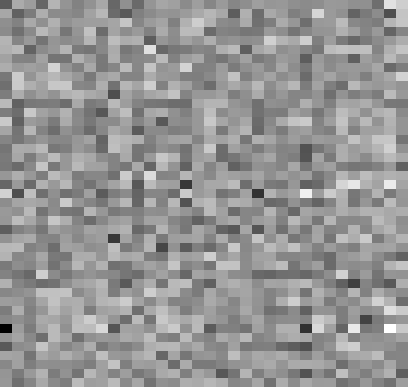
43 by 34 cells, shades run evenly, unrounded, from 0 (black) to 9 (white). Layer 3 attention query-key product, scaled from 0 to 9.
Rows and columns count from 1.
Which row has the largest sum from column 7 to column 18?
36
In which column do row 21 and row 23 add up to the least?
16
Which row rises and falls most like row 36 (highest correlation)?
19
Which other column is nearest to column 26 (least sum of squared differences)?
1
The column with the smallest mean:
26
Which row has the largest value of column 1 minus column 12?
22
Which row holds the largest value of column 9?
37
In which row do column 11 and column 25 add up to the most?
34
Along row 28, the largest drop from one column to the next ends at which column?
14
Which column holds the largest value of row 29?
18
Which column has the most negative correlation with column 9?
29
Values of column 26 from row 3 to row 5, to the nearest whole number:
4 5 7
